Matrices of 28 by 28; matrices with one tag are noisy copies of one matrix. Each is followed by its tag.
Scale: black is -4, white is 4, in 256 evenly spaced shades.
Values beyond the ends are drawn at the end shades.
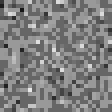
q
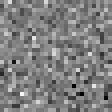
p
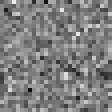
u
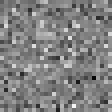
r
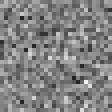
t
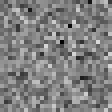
r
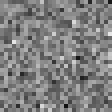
r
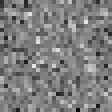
q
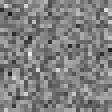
p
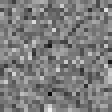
p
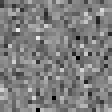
q
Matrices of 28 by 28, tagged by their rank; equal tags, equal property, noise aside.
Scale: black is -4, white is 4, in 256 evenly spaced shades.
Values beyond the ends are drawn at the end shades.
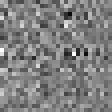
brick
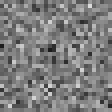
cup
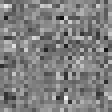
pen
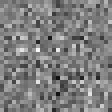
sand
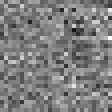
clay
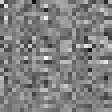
pen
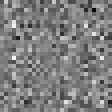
clay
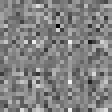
pen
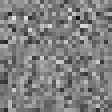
sand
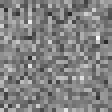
cup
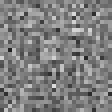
cup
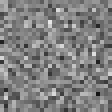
sand
